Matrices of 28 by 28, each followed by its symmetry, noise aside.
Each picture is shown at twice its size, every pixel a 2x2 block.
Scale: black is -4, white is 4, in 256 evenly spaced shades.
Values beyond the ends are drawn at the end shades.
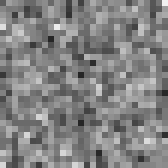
same after a half turn.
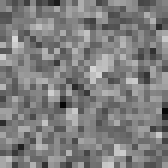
symmetric across the other diagonal.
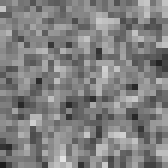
antisymmetric.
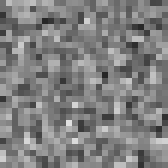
antisymmetric.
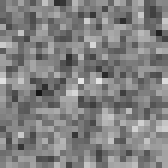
no symmetry.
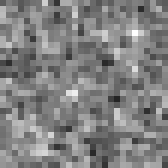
symmetric across the other diagonal.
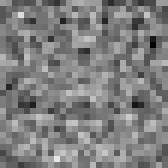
mirrored left to right.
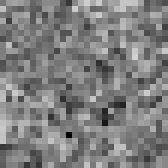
symmetric.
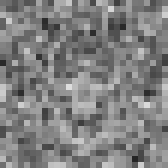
mirrored left to right.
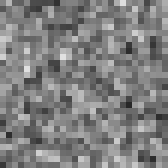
antisymmetric.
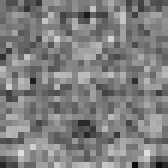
mirrored left to right.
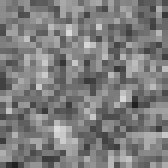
no symmetry.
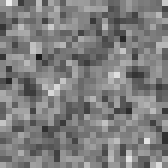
same after a half turn.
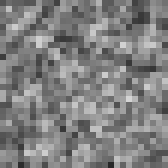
symmetric.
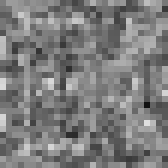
mirrored top to bottom.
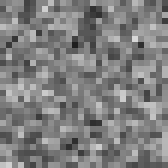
antisymmetric.
